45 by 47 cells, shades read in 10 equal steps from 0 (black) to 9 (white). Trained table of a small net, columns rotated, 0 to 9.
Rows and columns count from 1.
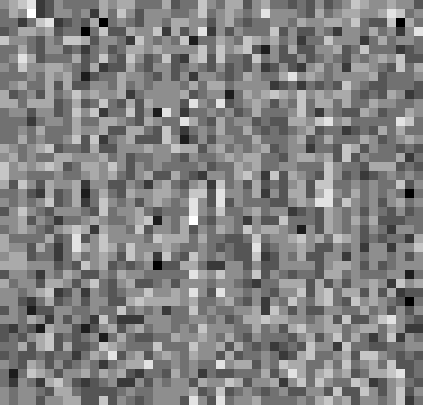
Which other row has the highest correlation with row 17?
33
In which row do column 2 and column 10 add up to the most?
30
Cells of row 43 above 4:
25
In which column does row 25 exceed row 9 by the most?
22
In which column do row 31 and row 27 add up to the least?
46
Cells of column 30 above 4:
13
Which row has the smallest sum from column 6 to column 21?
36
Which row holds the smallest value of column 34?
26
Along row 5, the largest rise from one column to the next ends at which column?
16
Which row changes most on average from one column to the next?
4
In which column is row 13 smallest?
18
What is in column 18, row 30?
0
